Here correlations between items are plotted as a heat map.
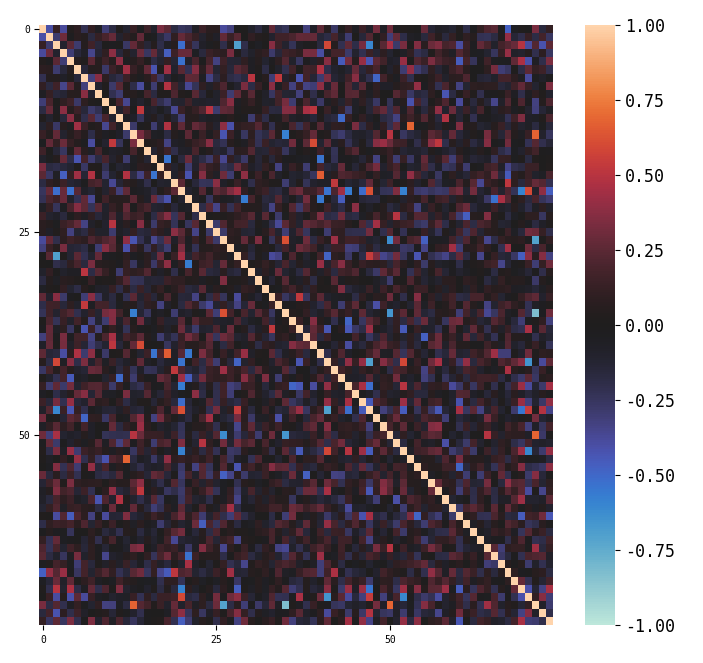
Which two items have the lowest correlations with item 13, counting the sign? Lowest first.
35, 26
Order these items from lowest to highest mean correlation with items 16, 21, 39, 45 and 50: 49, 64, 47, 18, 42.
18, 42, 47, 64, 49
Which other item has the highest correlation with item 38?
10
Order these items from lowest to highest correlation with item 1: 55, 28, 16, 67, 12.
55, 16, 12, 28, 67
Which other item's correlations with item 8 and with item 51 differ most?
23
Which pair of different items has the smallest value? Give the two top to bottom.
35, 71
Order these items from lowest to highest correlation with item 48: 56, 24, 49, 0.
49, 56, 0, 24
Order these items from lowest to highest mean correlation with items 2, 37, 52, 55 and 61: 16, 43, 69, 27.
43, 27, 16, 69
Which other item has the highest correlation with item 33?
37
